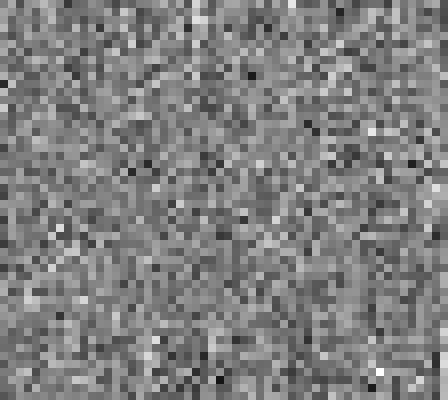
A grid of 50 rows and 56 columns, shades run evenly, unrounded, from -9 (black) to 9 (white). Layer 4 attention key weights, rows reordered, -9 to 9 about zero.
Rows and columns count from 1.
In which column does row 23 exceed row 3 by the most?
48
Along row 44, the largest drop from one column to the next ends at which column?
11
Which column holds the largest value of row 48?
53
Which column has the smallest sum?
39
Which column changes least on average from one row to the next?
14
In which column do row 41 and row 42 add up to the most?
56
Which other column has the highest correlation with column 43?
54
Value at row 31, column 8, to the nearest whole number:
3
